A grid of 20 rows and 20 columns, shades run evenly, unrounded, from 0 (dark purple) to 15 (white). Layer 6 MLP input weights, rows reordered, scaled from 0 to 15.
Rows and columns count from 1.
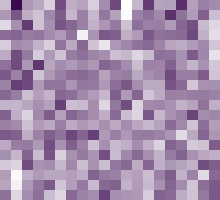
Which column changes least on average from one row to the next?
15
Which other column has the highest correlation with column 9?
1
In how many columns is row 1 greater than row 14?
11
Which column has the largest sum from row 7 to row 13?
13
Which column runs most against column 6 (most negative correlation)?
10
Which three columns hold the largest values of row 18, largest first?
2, 19, 14
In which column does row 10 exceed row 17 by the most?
3
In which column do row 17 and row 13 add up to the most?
18
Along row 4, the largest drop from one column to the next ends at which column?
9
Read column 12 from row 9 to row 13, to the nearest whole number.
5 9 4 11 8
